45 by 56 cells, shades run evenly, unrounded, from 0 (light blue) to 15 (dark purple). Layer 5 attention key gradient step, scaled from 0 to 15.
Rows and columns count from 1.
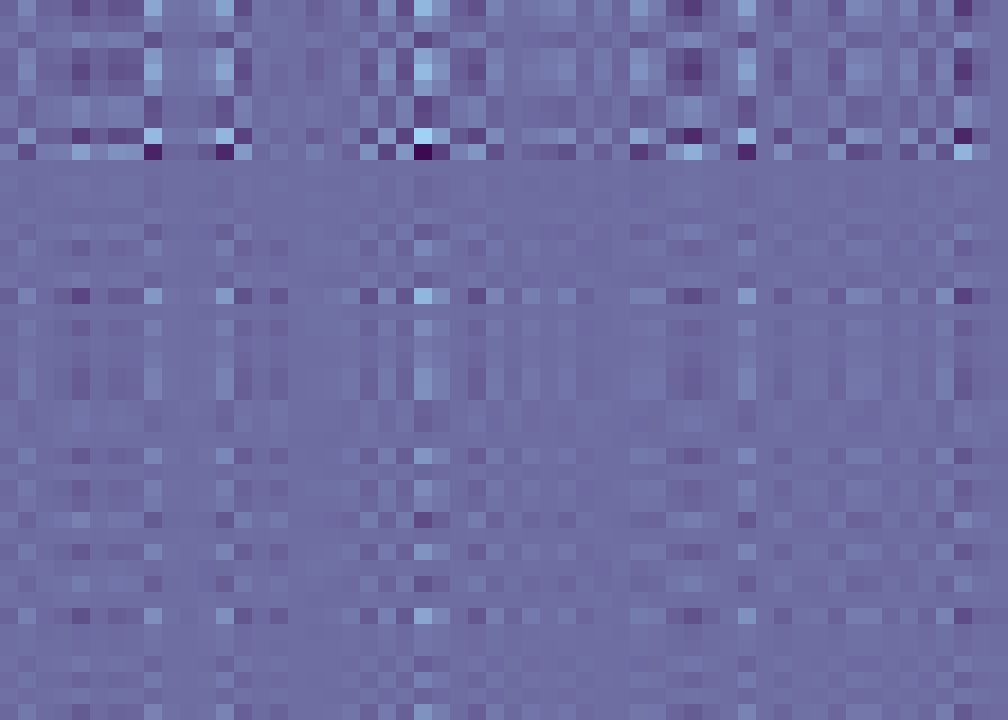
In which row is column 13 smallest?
9
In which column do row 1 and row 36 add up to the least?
24
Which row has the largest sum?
10
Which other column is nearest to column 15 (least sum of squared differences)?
11
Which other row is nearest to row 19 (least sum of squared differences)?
39
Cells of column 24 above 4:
39
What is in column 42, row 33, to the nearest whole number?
9
